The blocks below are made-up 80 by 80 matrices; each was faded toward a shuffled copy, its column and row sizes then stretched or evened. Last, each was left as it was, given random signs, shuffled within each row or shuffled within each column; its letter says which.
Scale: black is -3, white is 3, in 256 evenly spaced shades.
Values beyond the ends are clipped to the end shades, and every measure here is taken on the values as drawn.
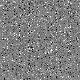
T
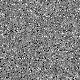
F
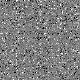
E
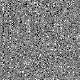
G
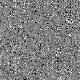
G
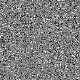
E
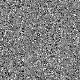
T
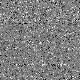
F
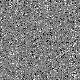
T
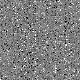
T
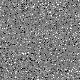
F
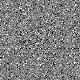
E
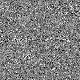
F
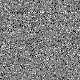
F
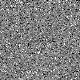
F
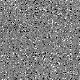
G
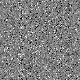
T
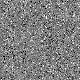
T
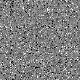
E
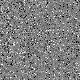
T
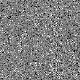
G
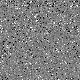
F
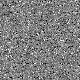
F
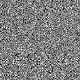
G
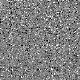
E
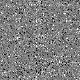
E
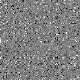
G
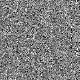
T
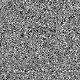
E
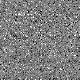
G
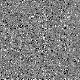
E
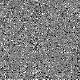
E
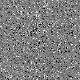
E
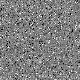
T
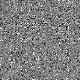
G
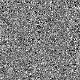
E
